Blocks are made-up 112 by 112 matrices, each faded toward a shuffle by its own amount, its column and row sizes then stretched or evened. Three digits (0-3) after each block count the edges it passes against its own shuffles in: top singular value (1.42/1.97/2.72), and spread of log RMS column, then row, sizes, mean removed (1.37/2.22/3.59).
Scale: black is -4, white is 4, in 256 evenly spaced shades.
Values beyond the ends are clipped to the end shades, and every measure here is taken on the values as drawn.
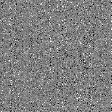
1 2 0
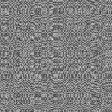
3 1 1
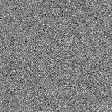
2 0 0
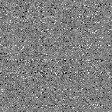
1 1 2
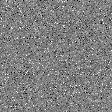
0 0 1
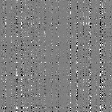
2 3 2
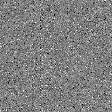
1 1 0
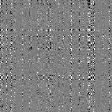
3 3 2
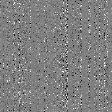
1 3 0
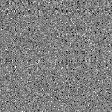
2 1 1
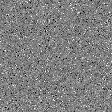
1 0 0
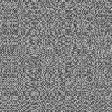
3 0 1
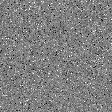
1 0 0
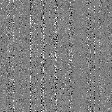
1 3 0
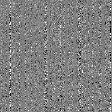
1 3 1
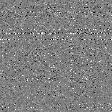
1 1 2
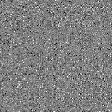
2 0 1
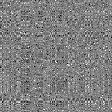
3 1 1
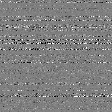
1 0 3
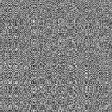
3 2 1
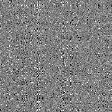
2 2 1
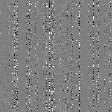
1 3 1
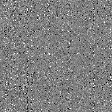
0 2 1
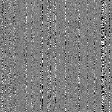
2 3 0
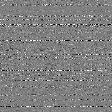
1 0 3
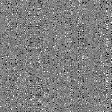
2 2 0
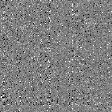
2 2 1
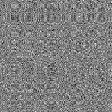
3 0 0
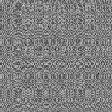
3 0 2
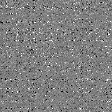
1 1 2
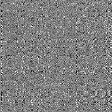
2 2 2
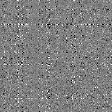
2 2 2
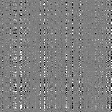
3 3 2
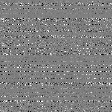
1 1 3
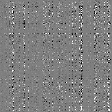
2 3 2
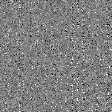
0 2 1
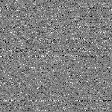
2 0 2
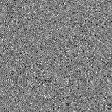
2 0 0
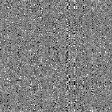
2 2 1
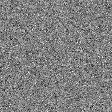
0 0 1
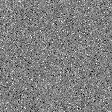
1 0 0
